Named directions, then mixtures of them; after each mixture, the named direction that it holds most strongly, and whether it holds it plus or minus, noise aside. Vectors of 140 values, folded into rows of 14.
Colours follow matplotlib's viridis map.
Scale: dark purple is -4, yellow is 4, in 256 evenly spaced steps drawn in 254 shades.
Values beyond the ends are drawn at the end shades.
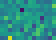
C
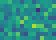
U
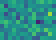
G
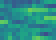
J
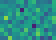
C, plus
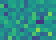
G, plus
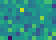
C, minus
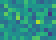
G, minus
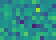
U, minus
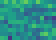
J, minus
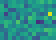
G, plus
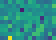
C, plus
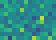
C, minus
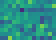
C, plus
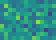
G, minus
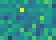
C, minus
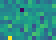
C, plus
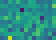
C, plus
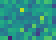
C, minus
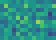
G, minus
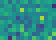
C, minus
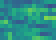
J, plus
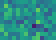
U, minus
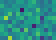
C, plus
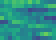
J, minus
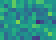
G, plus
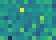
C, minus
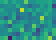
C, minus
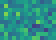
G, minus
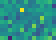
C, minus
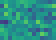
G, minus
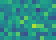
U, plus
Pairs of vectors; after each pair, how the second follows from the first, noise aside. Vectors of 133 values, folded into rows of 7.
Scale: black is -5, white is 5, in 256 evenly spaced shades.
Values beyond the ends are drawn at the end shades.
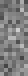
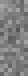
negated, shrunk.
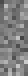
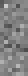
partly zeroed.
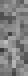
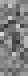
wrapped around, negated.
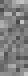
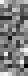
reversed, scaled up.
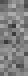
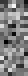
scaled up.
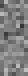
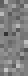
partly zeroed.
